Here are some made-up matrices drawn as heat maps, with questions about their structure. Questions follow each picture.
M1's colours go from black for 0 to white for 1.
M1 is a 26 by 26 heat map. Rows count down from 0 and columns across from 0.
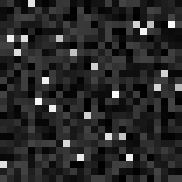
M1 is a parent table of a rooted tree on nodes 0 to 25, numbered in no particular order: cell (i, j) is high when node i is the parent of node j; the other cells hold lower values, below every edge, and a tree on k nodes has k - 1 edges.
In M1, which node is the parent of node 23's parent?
7
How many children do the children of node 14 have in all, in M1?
3
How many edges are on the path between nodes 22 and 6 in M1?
2
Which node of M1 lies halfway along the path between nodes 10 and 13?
4
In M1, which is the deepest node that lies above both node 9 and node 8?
5
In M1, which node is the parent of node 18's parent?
12
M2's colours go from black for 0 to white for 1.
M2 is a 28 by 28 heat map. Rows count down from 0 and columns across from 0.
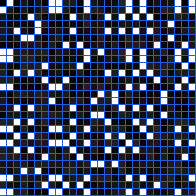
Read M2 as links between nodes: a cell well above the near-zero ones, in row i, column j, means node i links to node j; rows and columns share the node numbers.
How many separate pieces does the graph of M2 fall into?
2
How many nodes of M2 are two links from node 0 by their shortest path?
2
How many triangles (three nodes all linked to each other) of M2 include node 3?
1
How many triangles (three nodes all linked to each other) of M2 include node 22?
3
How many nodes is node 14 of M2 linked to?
4
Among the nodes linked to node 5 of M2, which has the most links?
node 4
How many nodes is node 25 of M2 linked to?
8
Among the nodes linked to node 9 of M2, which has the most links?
node 20
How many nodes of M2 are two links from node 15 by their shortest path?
1
